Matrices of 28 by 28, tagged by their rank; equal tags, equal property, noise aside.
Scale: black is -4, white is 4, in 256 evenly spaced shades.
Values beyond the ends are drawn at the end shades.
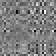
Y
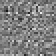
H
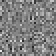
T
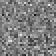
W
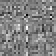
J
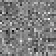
T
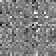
Y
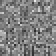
T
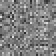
J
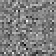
T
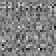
H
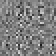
H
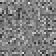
W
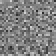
T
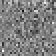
W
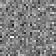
T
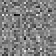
H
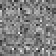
T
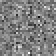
T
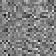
T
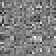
J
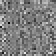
W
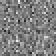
W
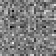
H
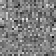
T
